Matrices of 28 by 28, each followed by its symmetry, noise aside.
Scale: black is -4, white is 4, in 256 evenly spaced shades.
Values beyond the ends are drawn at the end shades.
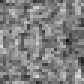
mirrored top to bottom.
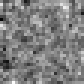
antisymmetric.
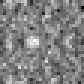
mirrored top to bottom.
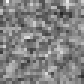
no symmetry.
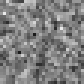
no symmetry.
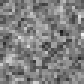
symmetric.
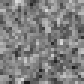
no symmetry.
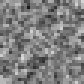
same after a half turn.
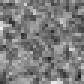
symmetric across the other diagonal.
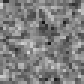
antisymmetric.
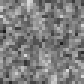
same after a half turn.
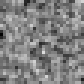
no symmetry.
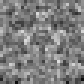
mirrored left to right.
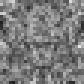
mirrored left to right.
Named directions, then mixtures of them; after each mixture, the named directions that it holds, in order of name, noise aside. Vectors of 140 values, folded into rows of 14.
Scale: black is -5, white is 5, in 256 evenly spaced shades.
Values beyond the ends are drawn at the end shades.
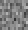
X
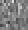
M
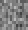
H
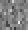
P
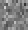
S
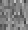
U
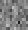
H, P, X.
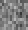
H.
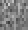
M, S.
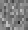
P, S.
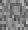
U, X.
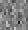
P.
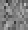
S.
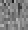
M.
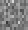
M, P, S.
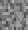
P, X.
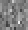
P.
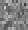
S.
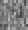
H, S, U.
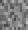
P, U, X.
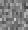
X.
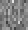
H, M, P.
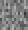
H, U, X.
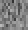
H, M.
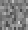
P, X.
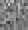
M, S.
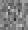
H, M, X.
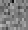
M, P, X.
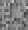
M, X.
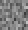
X.
